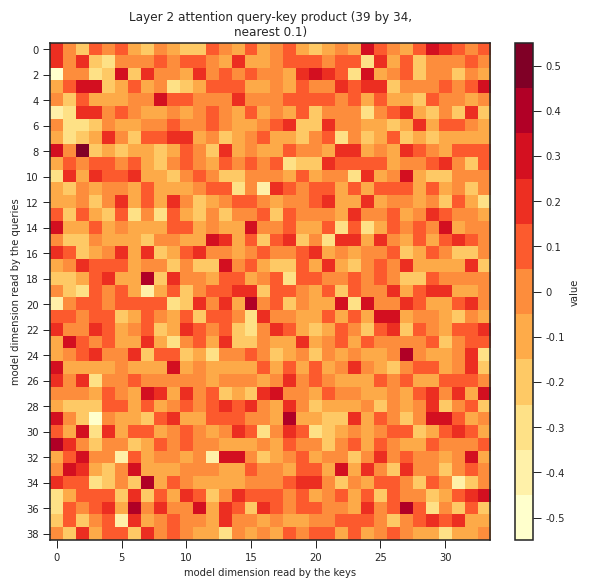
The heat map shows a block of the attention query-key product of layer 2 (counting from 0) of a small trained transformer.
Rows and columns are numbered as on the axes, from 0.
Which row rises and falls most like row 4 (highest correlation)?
1
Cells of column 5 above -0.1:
24
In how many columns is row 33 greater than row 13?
16
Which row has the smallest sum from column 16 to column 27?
7
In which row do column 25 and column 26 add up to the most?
21
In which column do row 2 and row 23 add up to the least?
0
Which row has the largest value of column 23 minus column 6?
13
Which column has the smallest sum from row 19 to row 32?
20
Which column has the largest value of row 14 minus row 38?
30
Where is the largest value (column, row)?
2, 8
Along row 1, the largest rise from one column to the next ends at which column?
25
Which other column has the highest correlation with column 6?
27
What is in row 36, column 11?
0.3
